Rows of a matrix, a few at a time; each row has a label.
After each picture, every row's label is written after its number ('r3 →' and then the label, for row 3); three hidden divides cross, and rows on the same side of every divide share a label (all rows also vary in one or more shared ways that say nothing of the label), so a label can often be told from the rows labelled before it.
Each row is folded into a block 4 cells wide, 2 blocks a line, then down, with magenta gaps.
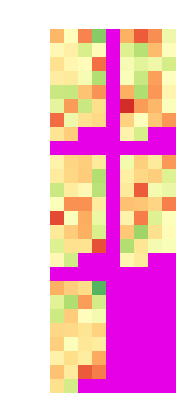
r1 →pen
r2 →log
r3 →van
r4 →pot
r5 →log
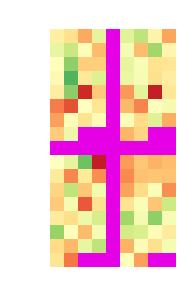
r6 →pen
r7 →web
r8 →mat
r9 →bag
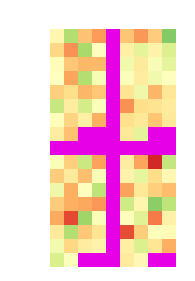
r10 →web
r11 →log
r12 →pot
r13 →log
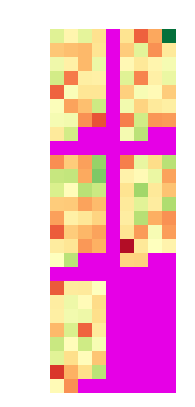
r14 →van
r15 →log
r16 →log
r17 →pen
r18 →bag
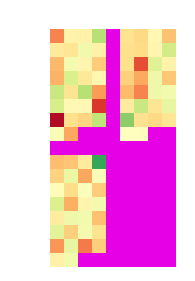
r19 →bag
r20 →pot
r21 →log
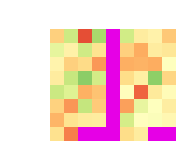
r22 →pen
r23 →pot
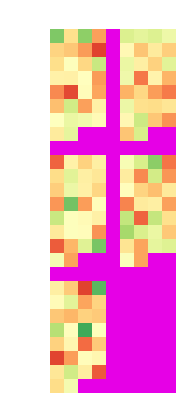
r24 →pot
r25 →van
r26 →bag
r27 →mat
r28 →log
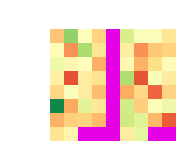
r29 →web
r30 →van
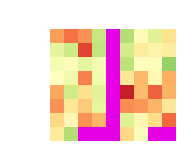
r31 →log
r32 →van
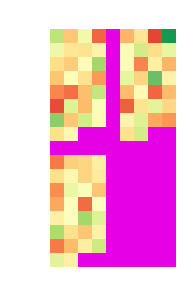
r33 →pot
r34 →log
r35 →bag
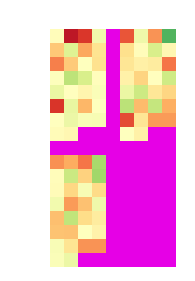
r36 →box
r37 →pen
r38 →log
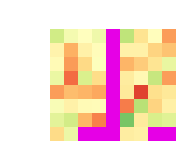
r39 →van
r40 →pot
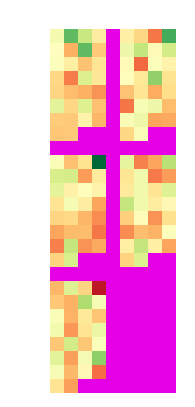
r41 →web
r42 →log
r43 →log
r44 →log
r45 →web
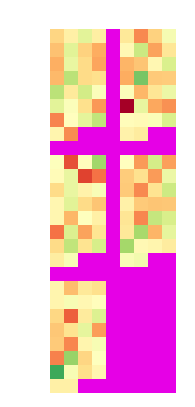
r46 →bag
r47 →box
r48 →box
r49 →pot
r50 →pot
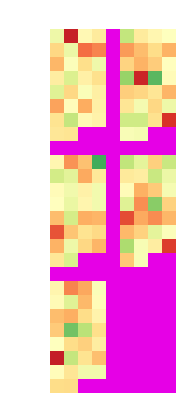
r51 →box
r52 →van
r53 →log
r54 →van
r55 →box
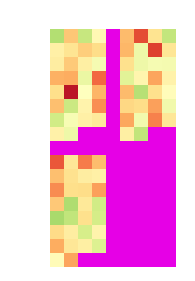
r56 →pot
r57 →log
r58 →bag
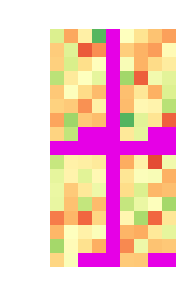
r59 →log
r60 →van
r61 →van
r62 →pen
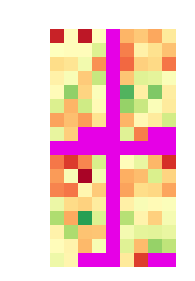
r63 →pen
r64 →bag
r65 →box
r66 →mat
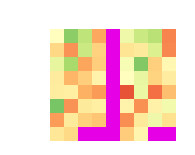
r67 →web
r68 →web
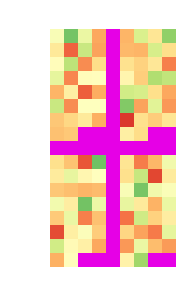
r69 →web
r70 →pen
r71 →log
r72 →log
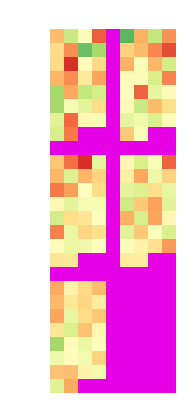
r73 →mat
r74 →pot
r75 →box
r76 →web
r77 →bag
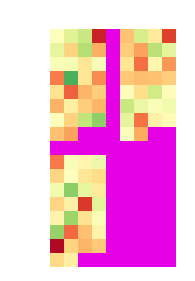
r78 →mat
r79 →mat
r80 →pen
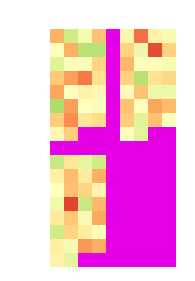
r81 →web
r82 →box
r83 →van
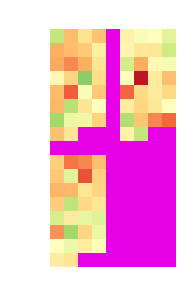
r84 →pot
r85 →van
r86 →box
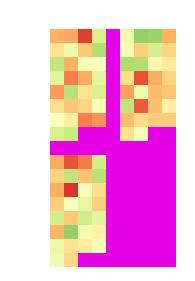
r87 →log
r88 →web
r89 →box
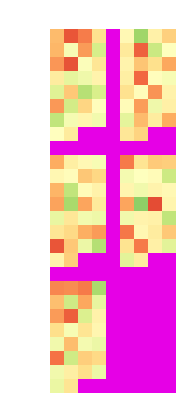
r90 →box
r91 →web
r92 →bag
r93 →bag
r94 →box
